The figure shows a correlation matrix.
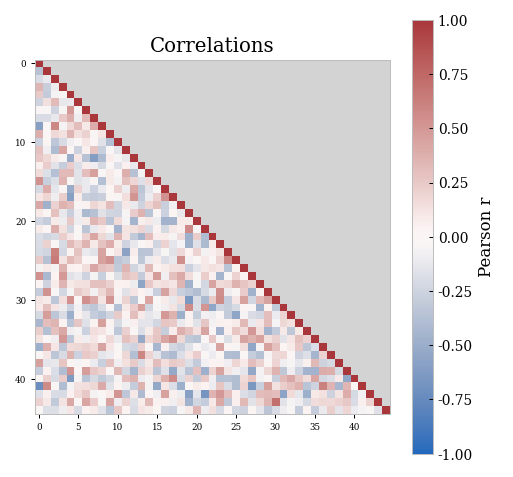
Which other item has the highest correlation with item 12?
17
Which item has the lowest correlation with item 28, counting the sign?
13
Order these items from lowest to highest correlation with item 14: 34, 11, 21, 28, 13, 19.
19, 21, 13, 34, 28, 11
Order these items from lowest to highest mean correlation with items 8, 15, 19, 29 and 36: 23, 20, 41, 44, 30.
44, 20, 30, 23, 41
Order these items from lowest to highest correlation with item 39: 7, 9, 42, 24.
9, 24, 7, 42
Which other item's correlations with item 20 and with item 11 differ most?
24
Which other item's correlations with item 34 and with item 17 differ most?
16
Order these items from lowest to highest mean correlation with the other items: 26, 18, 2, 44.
44, 2, 18, 26
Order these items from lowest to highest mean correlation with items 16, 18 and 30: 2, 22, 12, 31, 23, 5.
31, 2, 12, 5, 22, 23
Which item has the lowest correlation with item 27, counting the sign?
41
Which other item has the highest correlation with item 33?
8
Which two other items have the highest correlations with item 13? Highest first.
37, 31
